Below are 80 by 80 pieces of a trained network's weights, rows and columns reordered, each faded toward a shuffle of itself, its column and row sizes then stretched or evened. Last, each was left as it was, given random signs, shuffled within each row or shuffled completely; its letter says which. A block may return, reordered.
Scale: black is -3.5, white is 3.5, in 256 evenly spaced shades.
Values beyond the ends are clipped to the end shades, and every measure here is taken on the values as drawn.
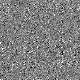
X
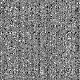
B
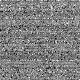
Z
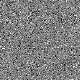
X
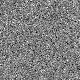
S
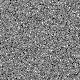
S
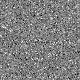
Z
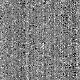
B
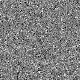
S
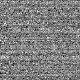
B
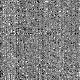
B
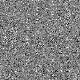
X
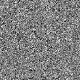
B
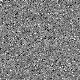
Z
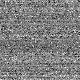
Z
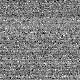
Z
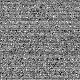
Z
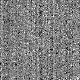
B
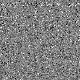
X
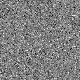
S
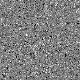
X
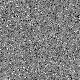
S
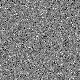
S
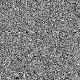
Z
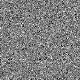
X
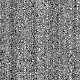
B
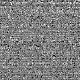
B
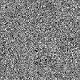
B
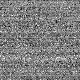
Z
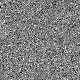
S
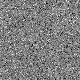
S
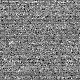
Z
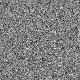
Z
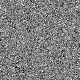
S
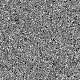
S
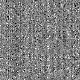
B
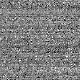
B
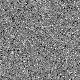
S
